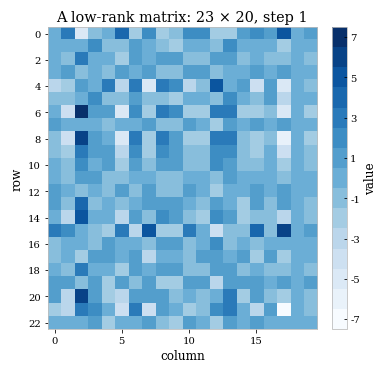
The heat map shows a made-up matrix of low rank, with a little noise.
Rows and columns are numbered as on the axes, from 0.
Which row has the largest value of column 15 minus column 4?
15
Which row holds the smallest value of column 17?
21
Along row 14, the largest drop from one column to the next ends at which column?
3
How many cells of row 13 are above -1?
13
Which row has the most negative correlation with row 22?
16
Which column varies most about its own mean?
17
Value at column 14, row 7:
0
